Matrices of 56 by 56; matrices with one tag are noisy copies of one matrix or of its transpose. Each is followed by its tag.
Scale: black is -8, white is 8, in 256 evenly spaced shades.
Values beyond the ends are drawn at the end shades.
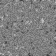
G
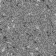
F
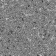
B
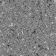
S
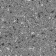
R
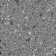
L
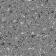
R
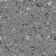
F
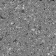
L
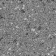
L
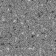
R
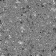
G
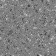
B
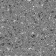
R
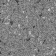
L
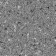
B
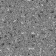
R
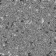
G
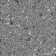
L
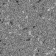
L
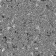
F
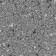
S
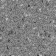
B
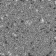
G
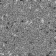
G
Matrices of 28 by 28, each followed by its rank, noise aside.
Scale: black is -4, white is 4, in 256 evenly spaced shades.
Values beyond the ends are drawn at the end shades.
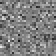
six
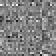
four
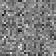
seven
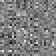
four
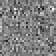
six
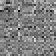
five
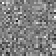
eight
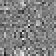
six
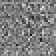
six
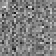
seven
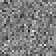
eight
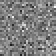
five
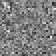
eight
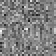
five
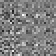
four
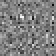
four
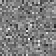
seven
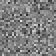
eight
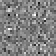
five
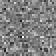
seven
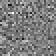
eight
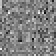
six
